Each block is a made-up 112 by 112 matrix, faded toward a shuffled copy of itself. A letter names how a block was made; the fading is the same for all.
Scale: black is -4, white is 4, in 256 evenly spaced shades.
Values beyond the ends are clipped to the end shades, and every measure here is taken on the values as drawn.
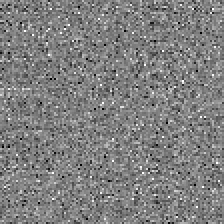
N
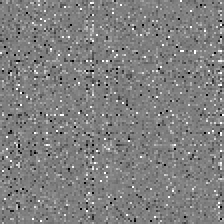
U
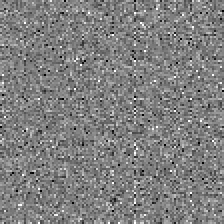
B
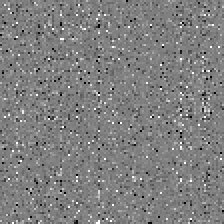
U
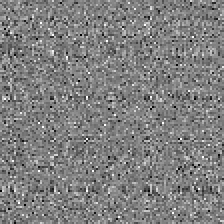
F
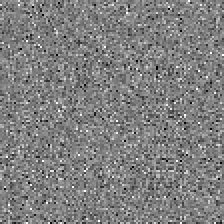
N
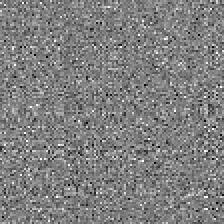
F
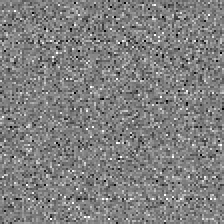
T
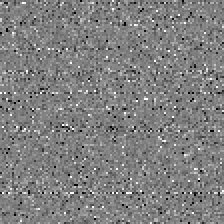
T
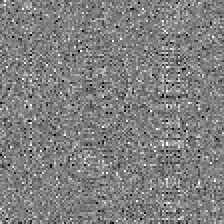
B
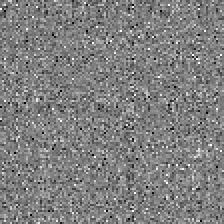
B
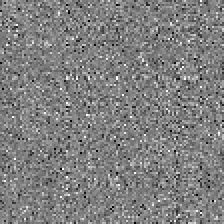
B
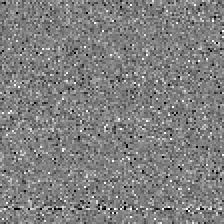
T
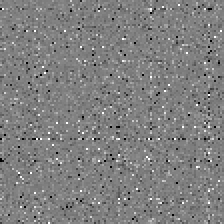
U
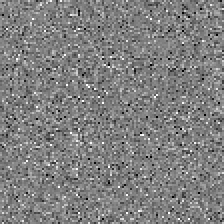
N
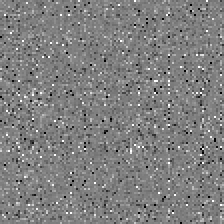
U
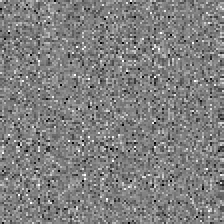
B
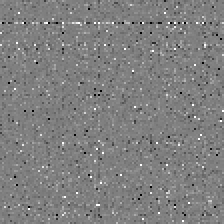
U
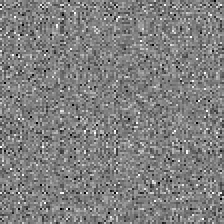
F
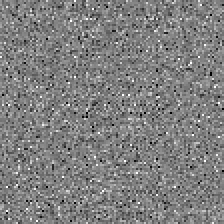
N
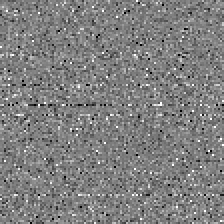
T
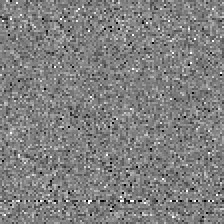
T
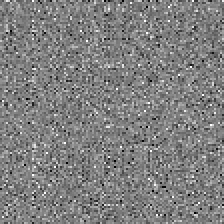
F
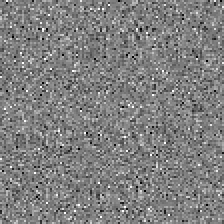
N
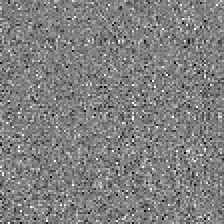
N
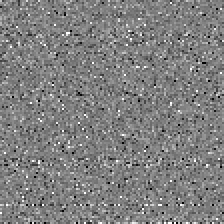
T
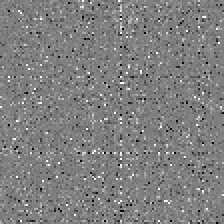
U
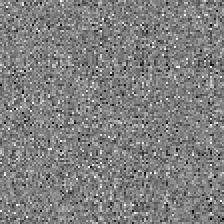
B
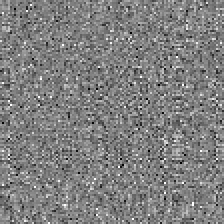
F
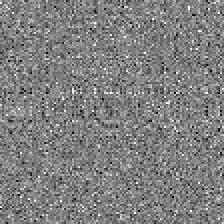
F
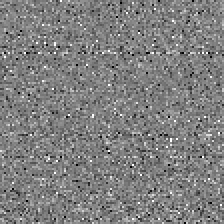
T
